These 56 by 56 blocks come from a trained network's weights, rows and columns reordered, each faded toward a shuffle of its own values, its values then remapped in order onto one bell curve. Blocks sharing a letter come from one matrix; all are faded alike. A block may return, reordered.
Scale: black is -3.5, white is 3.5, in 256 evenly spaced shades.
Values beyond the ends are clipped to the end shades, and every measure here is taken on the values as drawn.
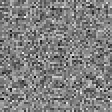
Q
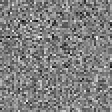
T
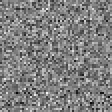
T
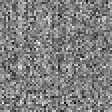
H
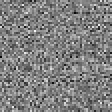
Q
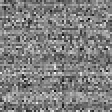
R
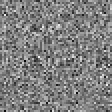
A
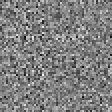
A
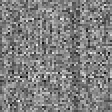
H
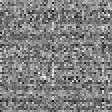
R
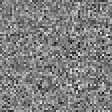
A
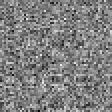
Q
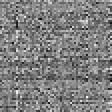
R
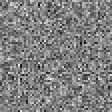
T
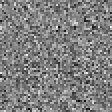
A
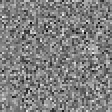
A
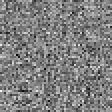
T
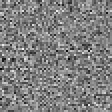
T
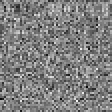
Q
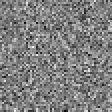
A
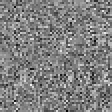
A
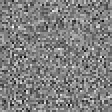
T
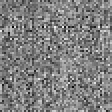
H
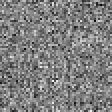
T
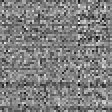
R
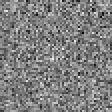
A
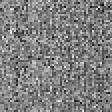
H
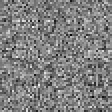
Q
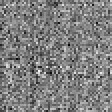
H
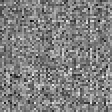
H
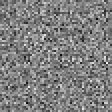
A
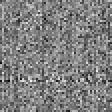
H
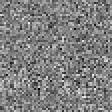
A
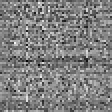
R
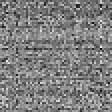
R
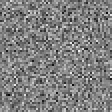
Q
